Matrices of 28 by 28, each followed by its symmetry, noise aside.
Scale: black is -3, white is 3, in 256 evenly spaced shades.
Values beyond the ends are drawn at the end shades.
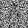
mirrored left to right.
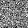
antisymmetric.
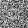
mirrored top to bottom.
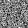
same after a half turn.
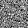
no symmetry.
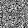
mirrored top to bottom.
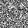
symmetric across the other diagonal.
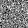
antisymmetric.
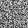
antisymmetric.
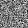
antisymmetric.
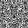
mirrored left to right.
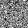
no symmetry.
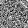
symmetric across the other diagonal.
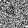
symmetric.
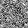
symmetric across the other diagonal.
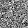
no symmetry.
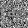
mirrored top to bottom.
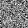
no symmetry.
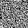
antisymmetric.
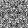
mirrored left to right.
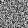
antisymmetric.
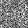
mirrored top to bottom.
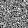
symmetric across the other diagonal.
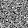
no symmetry.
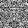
mirrored left to right.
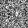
mirrored top to bottom.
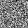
same after a half turn.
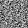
same after a half turn.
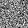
no symmetry.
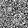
symmetric.
